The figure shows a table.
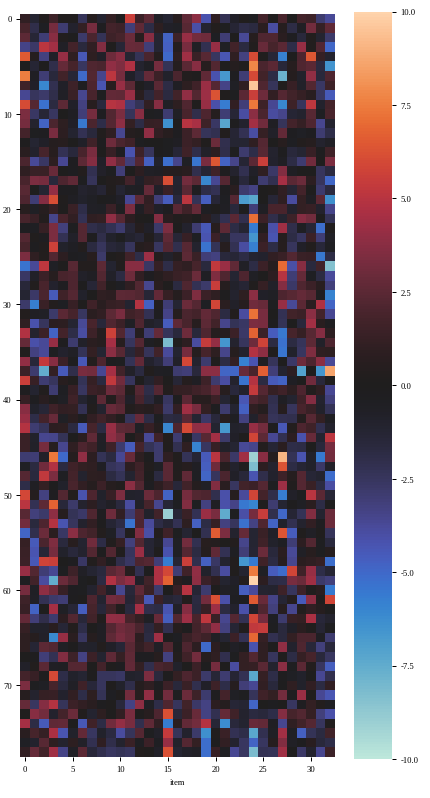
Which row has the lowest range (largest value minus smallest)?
13
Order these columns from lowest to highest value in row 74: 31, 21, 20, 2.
21, 2, 31, 20
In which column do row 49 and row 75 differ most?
24
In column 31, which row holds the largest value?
30
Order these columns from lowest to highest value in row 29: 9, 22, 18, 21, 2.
22, 21, 9, 2, 18
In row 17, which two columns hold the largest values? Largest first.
15, 27
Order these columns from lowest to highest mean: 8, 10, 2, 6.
6, 8, 2, 10
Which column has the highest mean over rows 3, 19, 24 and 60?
3
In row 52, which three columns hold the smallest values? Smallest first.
15, 21, 27
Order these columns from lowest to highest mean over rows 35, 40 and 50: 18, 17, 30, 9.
18, 9, 17, 30
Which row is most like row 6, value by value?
9
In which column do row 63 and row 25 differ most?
19
